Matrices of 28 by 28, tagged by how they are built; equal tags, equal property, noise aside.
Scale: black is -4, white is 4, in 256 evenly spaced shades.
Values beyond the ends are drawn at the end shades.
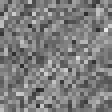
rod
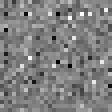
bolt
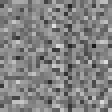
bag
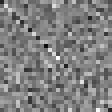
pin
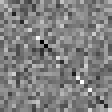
pin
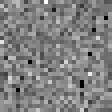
bolt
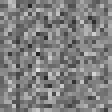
bag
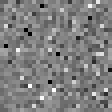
bolt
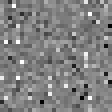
bolt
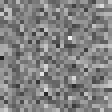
bag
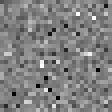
bolt
